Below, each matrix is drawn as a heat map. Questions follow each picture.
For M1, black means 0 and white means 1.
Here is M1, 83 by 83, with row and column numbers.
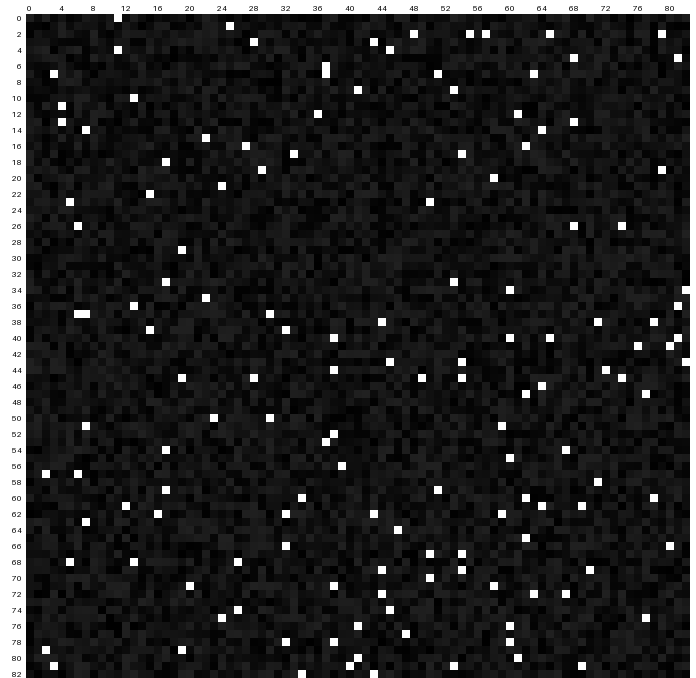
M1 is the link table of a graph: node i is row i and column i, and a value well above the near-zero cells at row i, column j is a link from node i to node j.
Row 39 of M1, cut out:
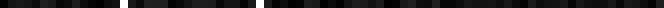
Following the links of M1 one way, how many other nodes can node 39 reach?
3
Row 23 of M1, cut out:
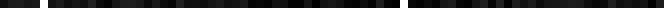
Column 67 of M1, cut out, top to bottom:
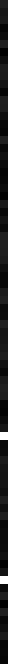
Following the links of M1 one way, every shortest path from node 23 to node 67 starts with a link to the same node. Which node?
node 5
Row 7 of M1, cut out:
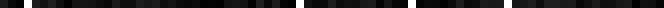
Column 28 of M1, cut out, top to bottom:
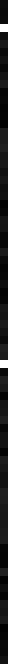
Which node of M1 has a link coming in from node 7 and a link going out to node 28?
node 3
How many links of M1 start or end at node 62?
8
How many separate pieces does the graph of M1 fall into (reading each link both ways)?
6
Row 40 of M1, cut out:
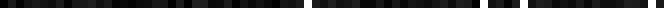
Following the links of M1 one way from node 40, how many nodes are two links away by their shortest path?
8
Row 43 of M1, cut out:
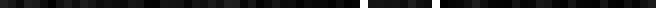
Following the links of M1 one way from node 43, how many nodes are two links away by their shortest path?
7
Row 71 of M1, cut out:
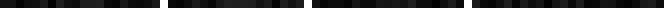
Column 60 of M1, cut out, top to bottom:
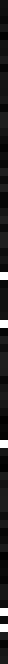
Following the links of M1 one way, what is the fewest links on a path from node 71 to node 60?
3
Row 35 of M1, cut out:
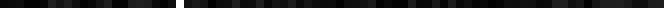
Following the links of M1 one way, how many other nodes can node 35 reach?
2
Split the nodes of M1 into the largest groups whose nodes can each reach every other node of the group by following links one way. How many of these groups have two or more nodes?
6
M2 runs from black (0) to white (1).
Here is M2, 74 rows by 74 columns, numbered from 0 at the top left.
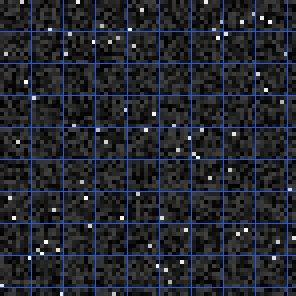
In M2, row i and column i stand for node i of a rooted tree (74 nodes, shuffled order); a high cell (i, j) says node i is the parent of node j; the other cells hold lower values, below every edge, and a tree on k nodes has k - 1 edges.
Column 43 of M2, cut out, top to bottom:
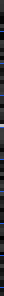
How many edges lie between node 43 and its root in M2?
8
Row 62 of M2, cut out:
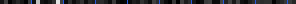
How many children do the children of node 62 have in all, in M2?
2
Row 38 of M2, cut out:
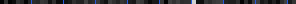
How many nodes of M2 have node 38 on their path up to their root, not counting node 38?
4
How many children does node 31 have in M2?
2
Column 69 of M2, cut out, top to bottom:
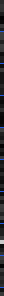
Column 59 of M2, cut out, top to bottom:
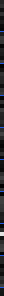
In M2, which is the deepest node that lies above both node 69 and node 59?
60
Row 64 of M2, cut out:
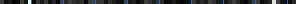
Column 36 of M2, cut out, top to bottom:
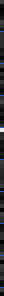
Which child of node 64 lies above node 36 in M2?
7
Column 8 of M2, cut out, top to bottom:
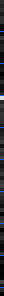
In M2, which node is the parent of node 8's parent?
32
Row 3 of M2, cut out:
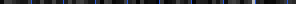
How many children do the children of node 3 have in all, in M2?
1
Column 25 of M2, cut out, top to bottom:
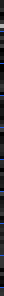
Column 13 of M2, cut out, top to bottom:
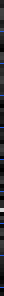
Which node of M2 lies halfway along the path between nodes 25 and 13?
61
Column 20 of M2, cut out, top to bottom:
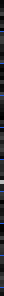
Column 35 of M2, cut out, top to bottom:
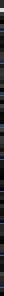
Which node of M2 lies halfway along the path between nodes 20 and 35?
65
